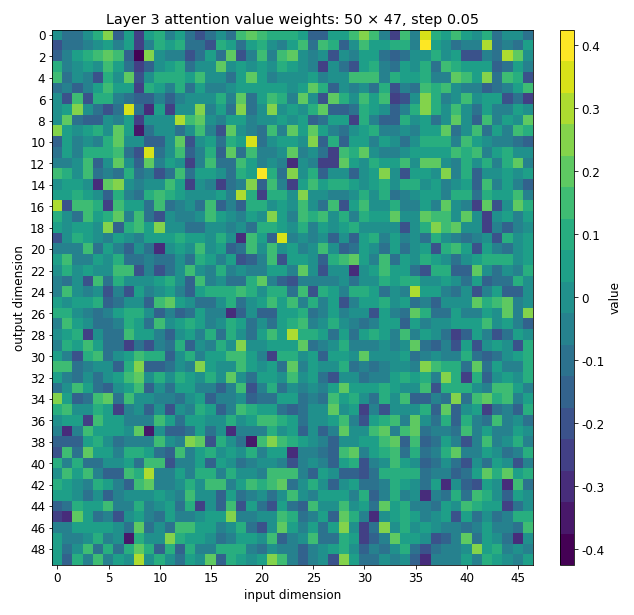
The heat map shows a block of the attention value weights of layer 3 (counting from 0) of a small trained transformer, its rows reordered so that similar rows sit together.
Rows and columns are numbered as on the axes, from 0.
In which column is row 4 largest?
42
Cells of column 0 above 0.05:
12
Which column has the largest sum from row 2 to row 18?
36
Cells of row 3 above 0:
21
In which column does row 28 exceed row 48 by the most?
23
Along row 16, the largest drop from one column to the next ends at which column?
1
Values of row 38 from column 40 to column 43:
-0.2 -0.05 0.15 -0.05
